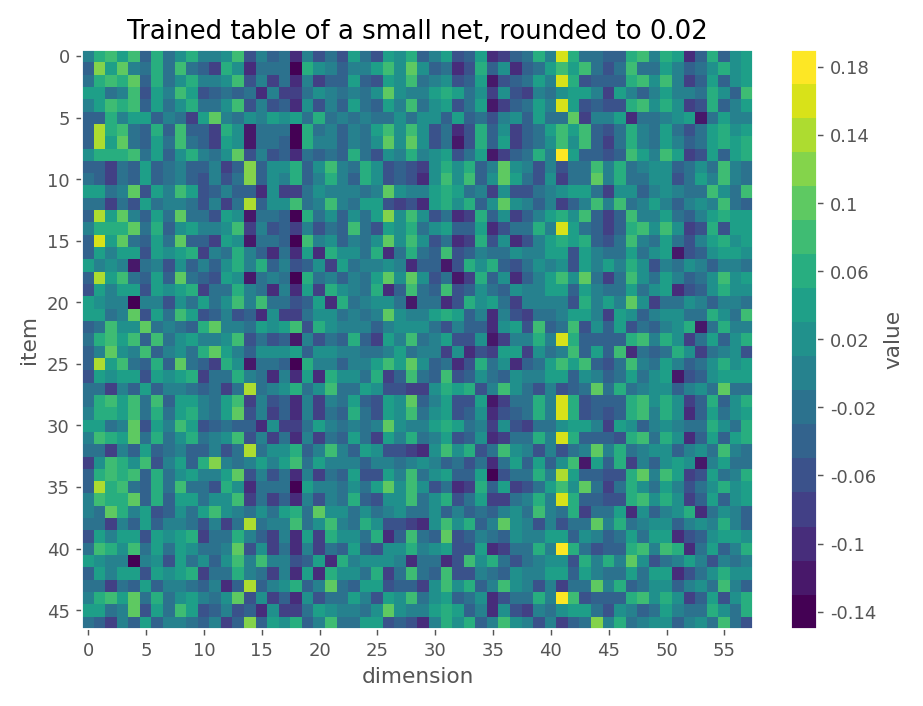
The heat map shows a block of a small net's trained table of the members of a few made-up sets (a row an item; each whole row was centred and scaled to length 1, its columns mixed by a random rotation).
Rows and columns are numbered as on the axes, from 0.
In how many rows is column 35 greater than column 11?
14
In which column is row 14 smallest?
35
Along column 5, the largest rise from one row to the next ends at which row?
22
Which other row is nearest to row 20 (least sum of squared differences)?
41
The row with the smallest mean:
17
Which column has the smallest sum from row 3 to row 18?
18
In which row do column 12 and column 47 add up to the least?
43
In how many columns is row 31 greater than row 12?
29
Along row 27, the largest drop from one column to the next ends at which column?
15
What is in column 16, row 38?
0
